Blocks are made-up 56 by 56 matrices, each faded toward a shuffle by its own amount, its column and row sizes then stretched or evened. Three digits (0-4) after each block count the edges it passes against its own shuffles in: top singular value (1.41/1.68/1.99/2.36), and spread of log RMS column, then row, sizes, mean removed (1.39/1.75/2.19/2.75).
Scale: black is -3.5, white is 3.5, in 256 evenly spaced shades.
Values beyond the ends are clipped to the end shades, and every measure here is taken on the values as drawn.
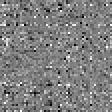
0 3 3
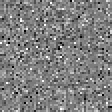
1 0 0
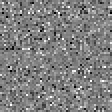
1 0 2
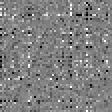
3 2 3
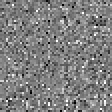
2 2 0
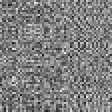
3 1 1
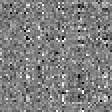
3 3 2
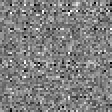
2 1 3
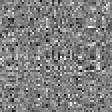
3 2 2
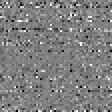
0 1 4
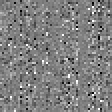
0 4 0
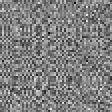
4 1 2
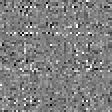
1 2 3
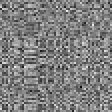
4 0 3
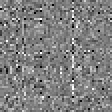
3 2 2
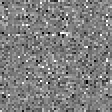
1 2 2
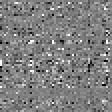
2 3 4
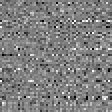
3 1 4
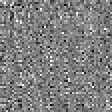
3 2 1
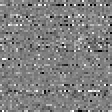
0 0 4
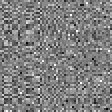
4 2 0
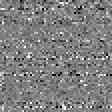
0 0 4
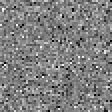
0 0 1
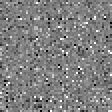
1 1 2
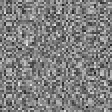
4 2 0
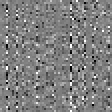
4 4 0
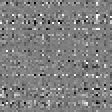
0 3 4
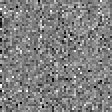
1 2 0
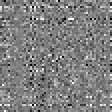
3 3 3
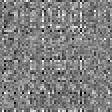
4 3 3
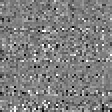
2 2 4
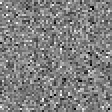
0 1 0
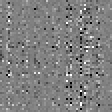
2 4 2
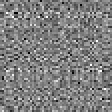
4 0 3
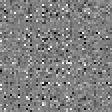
1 3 3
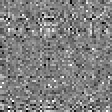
3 1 3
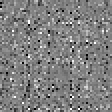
2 3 2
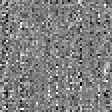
2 4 0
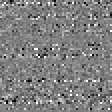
0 0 4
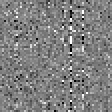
3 3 0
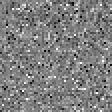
0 0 0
